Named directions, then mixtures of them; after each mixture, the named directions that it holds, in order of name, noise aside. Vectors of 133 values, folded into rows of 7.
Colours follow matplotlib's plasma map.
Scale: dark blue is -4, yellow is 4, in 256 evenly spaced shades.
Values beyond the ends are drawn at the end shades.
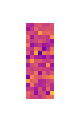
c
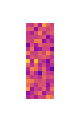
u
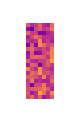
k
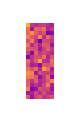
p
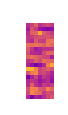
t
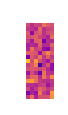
c, k, u.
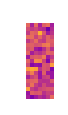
p, t, u.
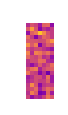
k, t.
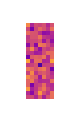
k, p, u.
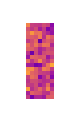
p, t.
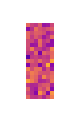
c, k, p.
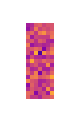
c.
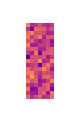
c, k, p.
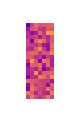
c, p.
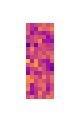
k, t, u.
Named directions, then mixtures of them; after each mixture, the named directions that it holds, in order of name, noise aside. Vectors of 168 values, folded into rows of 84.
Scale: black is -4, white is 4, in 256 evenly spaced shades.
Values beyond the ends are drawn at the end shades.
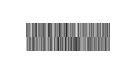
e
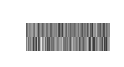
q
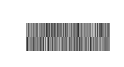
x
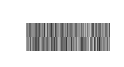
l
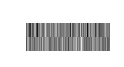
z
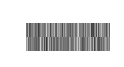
l, x.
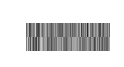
l, q, z.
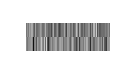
e, q, x.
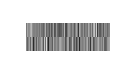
e, q, x.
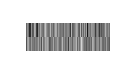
z.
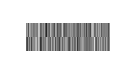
l, q, x.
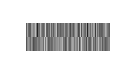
q, x, z.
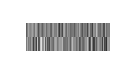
q.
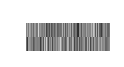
x.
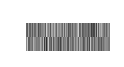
x.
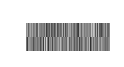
x.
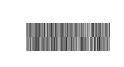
l.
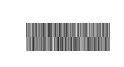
e.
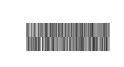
e, q, z.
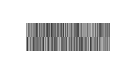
l, x.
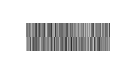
e, l.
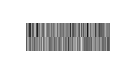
z.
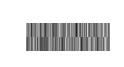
e, q, z.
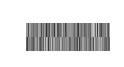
l, x.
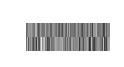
q.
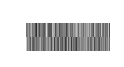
e, l.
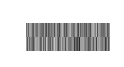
e, l, x.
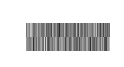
e, q, x.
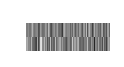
l, q.
